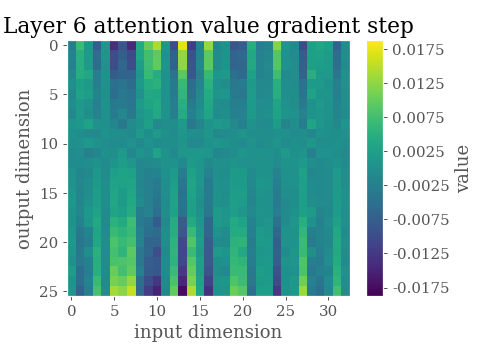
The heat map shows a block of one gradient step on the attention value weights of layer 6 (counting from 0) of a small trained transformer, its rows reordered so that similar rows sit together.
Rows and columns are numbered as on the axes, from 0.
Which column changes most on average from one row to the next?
10
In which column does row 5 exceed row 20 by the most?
13
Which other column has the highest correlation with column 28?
2
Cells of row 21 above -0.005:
28
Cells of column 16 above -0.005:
18
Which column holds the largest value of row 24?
7
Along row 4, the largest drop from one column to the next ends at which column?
14
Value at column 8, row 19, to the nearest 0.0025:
-0.0025
